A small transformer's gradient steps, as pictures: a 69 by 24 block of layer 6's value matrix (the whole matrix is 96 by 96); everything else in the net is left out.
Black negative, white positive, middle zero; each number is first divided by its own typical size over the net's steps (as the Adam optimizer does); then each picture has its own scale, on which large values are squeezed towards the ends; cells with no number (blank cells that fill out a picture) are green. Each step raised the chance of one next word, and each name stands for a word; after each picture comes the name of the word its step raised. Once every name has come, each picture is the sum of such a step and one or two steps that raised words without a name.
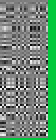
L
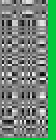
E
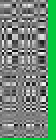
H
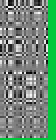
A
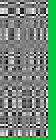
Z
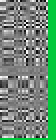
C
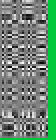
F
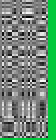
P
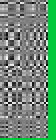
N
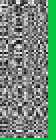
A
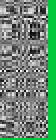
P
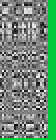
H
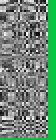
C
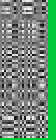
C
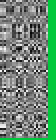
L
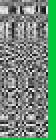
L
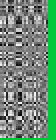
E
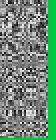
P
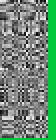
H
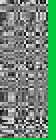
E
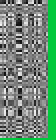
E
